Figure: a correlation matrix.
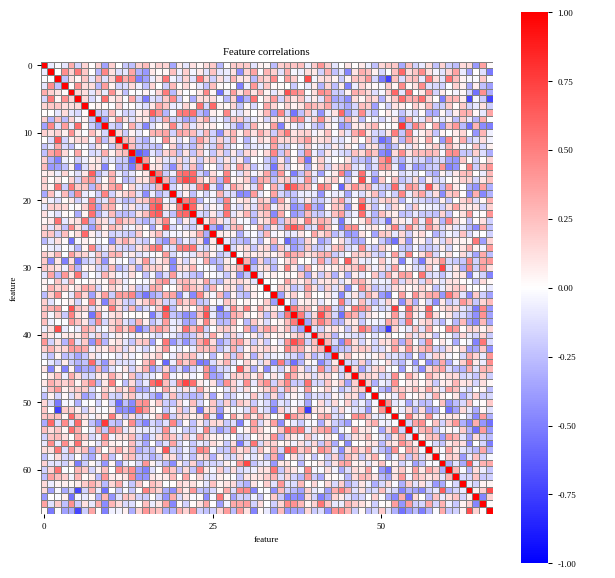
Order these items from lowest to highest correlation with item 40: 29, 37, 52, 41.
29, 52, 37, 41
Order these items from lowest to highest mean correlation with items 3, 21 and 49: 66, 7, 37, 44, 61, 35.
37, 66, 35, 44, 7, 61
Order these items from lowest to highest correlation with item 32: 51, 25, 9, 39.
25, 51, 9, 39
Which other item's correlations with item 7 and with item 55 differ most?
44
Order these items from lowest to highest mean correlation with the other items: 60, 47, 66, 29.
66, 29, 60, 47
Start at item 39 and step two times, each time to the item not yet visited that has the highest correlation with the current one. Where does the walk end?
11
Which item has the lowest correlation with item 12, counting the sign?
51
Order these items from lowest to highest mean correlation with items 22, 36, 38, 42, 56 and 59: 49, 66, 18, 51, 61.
66, 49, 61, 51, 18
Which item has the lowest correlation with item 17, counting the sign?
49
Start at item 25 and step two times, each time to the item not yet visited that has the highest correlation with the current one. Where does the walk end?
23
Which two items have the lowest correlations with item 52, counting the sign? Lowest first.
26, 64
